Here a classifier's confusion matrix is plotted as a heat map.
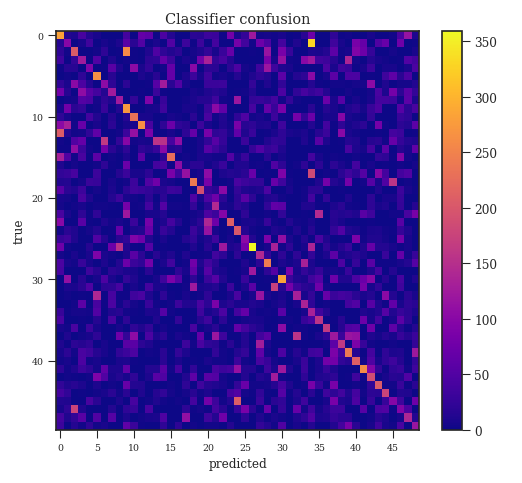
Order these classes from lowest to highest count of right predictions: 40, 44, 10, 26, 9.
44, 40, 10, 9, 26
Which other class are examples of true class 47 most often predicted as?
17
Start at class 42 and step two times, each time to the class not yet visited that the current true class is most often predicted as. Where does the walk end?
26
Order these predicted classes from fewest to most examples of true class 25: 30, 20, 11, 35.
20, 35, 11, 30
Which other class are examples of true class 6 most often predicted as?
14
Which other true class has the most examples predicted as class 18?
31
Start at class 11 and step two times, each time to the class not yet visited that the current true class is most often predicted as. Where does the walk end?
34
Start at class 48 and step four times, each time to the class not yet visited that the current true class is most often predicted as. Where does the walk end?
5
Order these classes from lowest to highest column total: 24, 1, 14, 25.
1, 25, 14, 24
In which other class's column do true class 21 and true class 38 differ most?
27
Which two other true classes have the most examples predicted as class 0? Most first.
12, 15
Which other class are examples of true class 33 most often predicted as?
21
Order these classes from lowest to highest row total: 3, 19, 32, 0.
19, 32, 0, 3
